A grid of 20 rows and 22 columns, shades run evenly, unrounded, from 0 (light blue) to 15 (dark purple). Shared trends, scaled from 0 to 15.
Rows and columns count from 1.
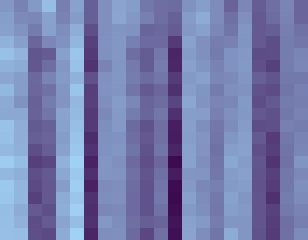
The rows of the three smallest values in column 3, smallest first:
1, 2, 3
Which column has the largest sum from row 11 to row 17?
13
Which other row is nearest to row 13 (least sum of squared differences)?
15
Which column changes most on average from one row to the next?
4
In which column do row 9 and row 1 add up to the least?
6
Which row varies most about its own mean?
14
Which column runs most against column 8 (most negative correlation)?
12
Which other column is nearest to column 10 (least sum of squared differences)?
16
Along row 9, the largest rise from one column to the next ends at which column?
7
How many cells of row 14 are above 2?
19
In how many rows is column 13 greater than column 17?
19
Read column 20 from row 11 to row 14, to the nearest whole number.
10 11 11 12
